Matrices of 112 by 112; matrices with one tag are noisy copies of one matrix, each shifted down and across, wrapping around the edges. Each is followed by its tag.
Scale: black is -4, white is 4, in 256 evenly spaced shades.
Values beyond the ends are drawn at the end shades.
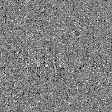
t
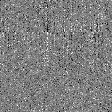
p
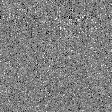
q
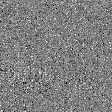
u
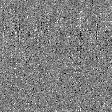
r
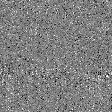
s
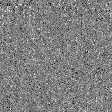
q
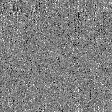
r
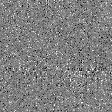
q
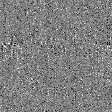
s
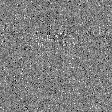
q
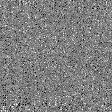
q
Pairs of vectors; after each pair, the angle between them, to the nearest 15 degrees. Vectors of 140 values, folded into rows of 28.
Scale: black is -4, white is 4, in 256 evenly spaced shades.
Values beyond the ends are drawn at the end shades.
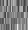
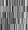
60 degrees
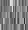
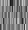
150 degrees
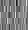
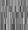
90 degrees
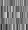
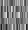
15 degrees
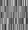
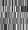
75 degrees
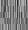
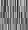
15 degrees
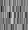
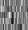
150 degrees
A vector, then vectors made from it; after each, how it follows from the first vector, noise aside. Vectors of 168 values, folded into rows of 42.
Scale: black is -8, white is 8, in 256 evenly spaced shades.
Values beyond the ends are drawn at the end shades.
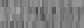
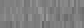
reversed, negated, shrunk.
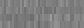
wrapped around, negated, shrunk.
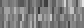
wrapped around, negated, scaled up.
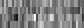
wrapped around, negated, scaled up.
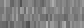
wrapped around, negated.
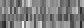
wrapped around, negated, scaled up.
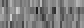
scaled up.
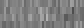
reversed, negated.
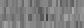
reversed.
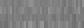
wrapped around, negated, shrunk.
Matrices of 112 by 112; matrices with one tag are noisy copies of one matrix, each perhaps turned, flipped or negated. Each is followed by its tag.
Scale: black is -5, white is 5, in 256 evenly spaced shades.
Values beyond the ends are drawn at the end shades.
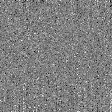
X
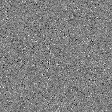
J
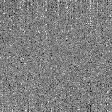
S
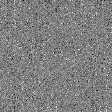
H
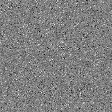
J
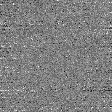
S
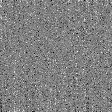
X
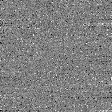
X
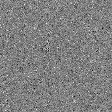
J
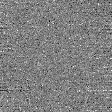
S
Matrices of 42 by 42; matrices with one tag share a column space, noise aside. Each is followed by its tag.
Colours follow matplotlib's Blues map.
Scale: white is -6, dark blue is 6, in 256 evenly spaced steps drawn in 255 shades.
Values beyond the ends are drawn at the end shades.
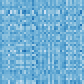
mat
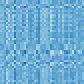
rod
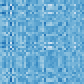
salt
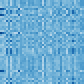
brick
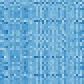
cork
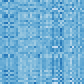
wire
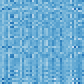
wire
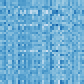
mat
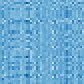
cork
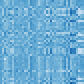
brick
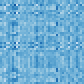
salt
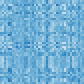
salt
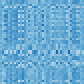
rod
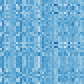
salt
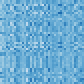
salt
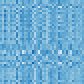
rod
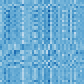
rod
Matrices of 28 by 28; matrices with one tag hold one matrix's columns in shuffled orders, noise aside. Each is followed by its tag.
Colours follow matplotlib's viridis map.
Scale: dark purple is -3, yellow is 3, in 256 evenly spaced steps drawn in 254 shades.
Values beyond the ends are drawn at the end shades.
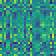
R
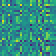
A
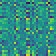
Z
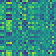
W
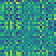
W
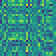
A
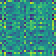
W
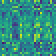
R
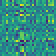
A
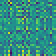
Z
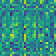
R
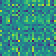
A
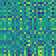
Z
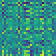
Z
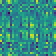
R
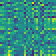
Z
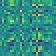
A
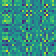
A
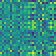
W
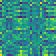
Z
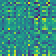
Z
